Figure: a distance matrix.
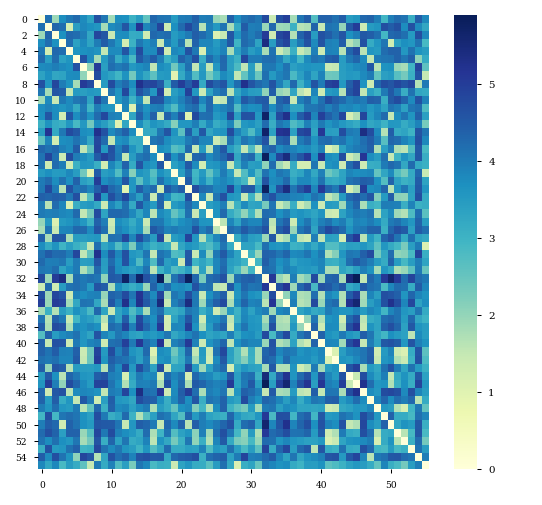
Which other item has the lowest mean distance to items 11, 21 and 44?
12
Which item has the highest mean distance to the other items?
8
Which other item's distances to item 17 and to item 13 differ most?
11
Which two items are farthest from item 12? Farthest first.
32, 35
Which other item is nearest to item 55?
28
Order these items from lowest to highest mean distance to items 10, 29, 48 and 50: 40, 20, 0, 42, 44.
42, 44, 0, 20, 40
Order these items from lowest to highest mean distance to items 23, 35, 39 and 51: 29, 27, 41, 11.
27, 41, 29, 11
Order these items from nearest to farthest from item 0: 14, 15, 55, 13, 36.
36, 15, 13, 14, 55
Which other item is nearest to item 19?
7
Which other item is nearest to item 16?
41
